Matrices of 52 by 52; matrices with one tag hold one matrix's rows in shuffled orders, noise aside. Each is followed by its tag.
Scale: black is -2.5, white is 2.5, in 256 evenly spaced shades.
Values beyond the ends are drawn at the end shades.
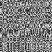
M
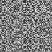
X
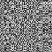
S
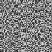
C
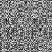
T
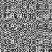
S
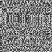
M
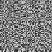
C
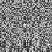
X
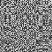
S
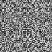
X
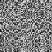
C
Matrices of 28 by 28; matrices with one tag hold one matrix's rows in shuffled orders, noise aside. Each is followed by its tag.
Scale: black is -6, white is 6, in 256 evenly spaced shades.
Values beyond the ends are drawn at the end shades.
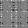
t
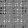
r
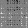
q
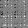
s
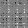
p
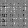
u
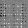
r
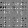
r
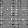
t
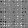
r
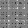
p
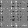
t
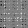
r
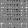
q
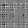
u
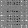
q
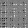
u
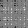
s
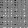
s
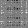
q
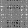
q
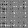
u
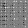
u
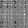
s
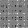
p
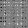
r
